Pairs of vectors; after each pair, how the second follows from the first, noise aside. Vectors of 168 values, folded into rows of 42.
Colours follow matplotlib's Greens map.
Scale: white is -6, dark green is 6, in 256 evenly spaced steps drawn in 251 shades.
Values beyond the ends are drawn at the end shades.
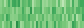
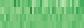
partly zeroed.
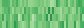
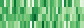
wrapped around, negated, scaled up.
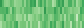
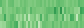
partly zeroed.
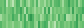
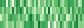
scaled up.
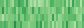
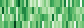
scaled up.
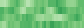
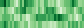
negated, scaled up.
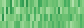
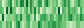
scaled up.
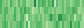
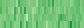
partly zeroed.
